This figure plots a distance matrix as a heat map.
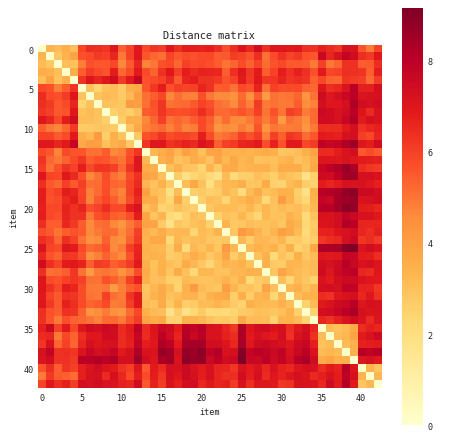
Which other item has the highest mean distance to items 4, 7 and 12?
39
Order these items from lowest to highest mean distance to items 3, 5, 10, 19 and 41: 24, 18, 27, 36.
24, 18, 27, 36
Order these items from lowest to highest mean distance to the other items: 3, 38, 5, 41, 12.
5, 3, 12, 41, 38
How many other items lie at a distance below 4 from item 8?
7
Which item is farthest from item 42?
38
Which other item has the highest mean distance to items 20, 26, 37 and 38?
12
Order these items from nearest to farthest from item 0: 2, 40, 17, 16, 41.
2, 41, 40, 17, 16
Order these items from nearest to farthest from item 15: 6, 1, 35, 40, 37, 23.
23, 1, 6, 40, 35, 37
